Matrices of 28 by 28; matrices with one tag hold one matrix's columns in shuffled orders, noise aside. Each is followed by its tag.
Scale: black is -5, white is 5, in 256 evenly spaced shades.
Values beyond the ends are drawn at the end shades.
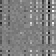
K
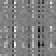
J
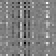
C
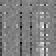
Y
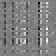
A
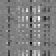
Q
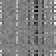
K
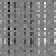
A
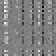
K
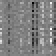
A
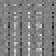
Y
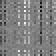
K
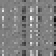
Q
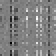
Q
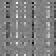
C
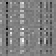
A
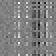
C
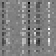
A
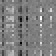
Q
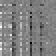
Y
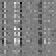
A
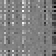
K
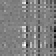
J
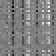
K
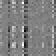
J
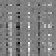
Y
